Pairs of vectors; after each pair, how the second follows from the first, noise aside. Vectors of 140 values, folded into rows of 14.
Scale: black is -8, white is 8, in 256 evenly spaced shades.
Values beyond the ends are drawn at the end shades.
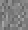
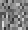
scaled up.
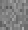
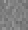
reversed, shrunk.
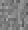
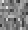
scaled up.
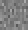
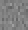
reversed, negated, shrunk.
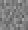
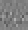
partly zeroed.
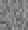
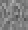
shuffled.
